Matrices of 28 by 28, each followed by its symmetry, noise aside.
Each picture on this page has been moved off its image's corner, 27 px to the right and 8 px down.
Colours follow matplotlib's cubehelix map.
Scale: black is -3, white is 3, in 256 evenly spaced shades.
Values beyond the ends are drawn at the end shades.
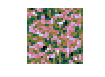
same after a half turn.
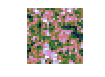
antisymmetric.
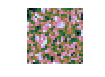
symmetric.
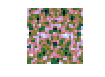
mirrored left to right.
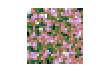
no symmetry.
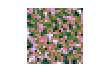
symmetric across the other diagonal.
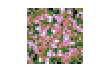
same after a half turn.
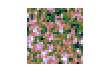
antisymmetric.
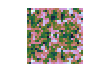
mirrored top to bottom.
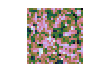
symmetric across the other diagonal.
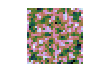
same after a half turn.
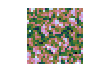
same after a half turn.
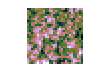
no symmetry.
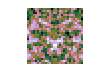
mirrored left to right.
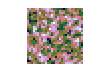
no symmetry.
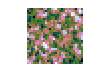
symmetric across the other diagonal.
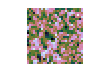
no symmetry.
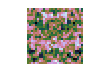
mirrored left to right.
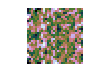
mirrored top to bottom.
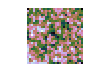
symmetric across the other diagonal.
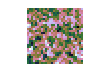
no symmetry.
